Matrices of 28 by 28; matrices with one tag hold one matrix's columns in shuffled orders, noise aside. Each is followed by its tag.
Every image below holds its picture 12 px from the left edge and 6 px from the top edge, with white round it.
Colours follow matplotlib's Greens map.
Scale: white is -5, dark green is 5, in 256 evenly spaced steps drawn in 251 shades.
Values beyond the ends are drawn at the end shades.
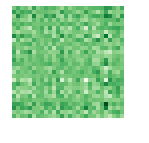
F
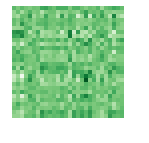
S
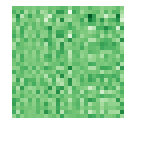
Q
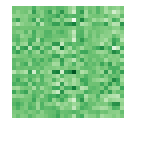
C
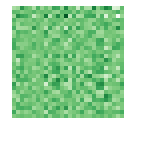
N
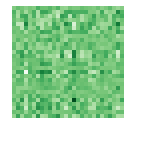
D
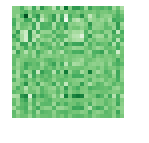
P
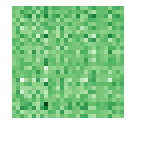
F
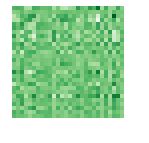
P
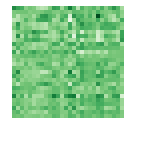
P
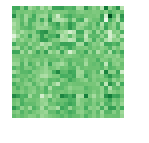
P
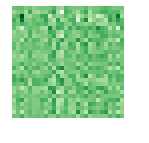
Q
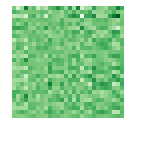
N
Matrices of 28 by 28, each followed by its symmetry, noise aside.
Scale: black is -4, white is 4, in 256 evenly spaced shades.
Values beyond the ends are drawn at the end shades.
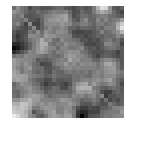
symmetric across the other diagonal.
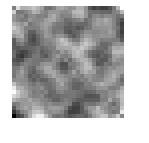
symmetric across the other diagonal.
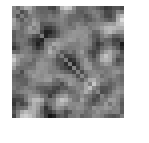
symmetric.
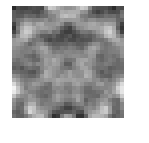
mirrored left to right.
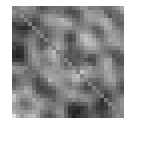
symmetric across the other diagonal.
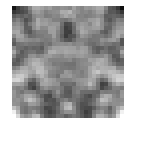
mirrored left to right.
